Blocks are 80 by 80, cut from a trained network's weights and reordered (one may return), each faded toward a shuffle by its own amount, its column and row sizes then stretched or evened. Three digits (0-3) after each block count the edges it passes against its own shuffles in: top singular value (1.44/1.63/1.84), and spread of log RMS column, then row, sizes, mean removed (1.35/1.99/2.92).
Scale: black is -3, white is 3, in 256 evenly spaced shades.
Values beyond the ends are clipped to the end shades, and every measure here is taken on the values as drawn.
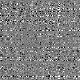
0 2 3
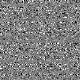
0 1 3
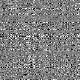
1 1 3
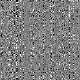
2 3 2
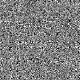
0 1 2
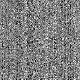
1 2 1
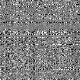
1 0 3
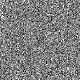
0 2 0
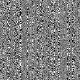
1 3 0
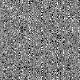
2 3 1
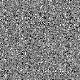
0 2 1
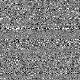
1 0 3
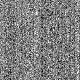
1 1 0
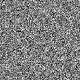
1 1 0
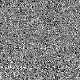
0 1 2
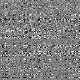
3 2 3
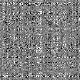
2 2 3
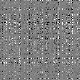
2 3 3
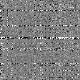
1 2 3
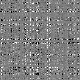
1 3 3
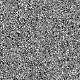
0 1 0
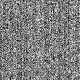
1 0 0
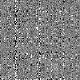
3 3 2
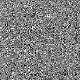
1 2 2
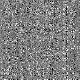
0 2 2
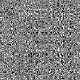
3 3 2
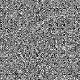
3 2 1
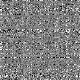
0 1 3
